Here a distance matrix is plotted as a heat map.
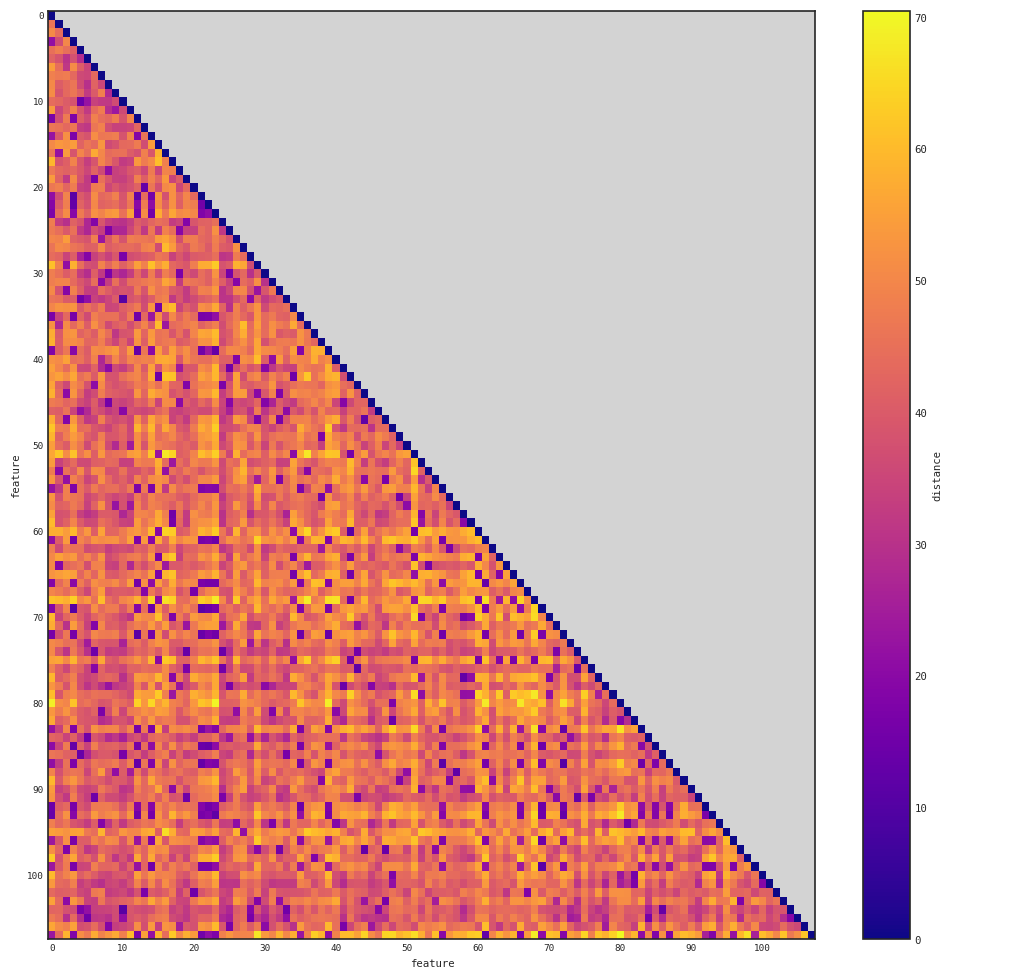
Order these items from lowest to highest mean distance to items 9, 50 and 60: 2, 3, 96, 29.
2, 29, 3, 96
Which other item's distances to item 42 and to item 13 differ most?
60
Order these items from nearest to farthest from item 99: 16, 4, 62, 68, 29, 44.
4, 16, 62, 44, 29, 68
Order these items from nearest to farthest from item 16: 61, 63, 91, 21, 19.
21, 61, 91, 19, 63
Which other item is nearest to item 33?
10
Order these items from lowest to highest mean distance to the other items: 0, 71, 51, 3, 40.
3, 71, 0, 40, 51
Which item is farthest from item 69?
68
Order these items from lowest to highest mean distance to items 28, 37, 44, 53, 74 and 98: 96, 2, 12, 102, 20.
2, 102, 20, 12, 96
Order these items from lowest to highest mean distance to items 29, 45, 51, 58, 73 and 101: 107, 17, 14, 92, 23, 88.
17, 88, 92, 14, 23, 107
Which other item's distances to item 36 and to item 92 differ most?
0
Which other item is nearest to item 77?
58
